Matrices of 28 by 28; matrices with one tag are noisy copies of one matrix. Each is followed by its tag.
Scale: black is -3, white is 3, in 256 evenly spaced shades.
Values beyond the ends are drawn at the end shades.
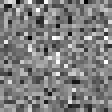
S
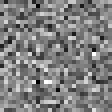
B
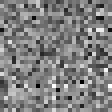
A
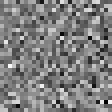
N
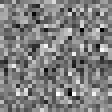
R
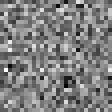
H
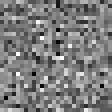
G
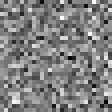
N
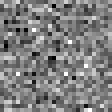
G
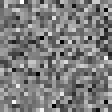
N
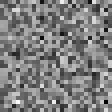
N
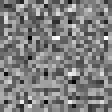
S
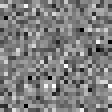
A
